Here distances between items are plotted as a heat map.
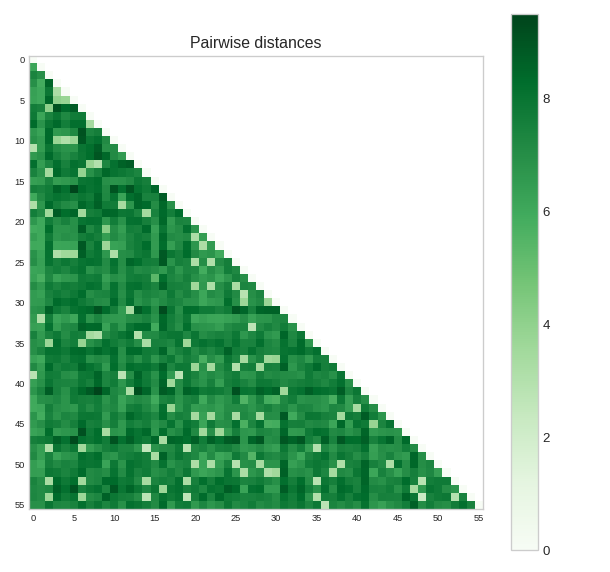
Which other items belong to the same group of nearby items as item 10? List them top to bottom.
3, 4, 5, 24
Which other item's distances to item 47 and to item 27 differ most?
33
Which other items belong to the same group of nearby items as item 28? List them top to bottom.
20, 22, 25, 38, 44, 50
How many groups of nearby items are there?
15
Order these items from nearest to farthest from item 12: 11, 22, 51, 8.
11, 22, 51, 8
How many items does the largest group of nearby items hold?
8
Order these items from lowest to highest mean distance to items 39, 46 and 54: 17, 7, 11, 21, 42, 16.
11, 21, 42, 17, 7, 16
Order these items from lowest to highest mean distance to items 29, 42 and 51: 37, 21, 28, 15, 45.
37, 45, 21, 15, 28
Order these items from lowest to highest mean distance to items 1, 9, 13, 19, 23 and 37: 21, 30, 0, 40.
21, 30, 0, 40
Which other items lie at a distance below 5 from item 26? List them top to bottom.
29, 30, 37, 51
